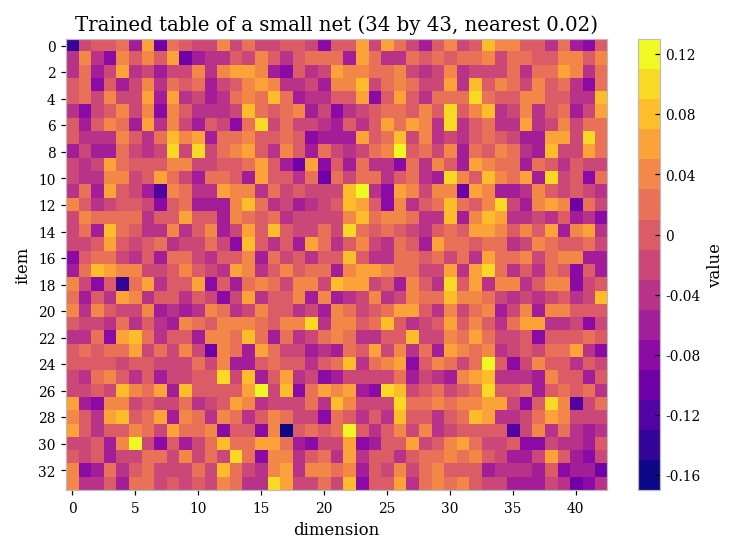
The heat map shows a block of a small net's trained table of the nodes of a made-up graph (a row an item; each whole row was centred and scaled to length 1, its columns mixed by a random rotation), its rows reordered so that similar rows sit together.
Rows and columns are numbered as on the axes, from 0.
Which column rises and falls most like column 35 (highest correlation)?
15
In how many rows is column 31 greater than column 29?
10
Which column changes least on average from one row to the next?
28
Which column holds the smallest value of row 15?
13
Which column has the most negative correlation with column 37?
17
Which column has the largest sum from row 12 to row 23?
30
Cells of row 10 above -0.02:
27
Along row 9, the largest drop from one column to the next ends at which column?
20
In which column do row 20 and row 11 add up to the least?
7
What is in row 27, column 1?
-0.06
